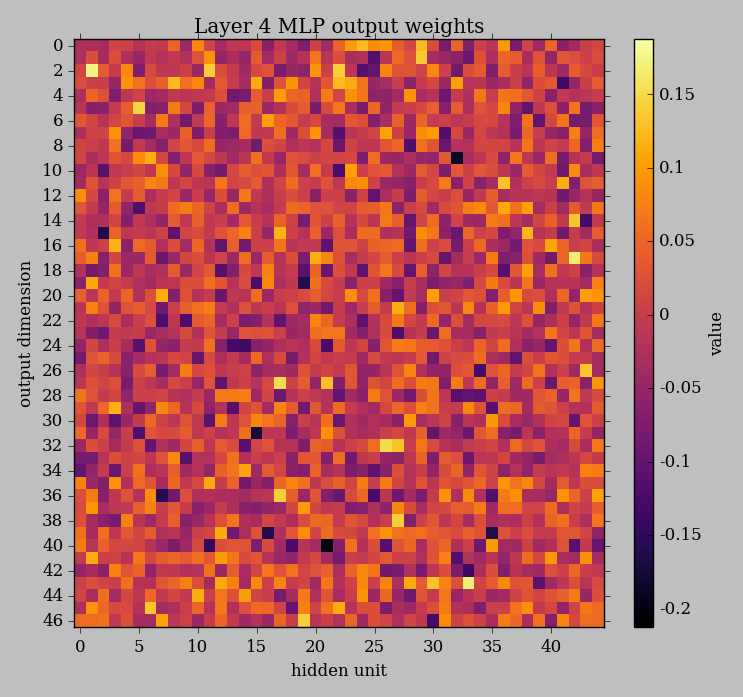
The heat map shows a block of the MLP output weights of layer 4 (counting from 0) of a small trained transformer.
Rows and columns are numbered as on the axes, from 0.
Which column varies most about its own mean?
21
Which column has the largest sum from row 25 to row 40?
27
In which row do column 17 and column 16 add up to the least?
39
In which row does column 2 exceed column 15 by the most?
31
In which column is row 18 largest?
38
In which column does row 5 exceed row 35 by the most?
14
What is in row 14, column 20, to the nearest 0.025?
0.025
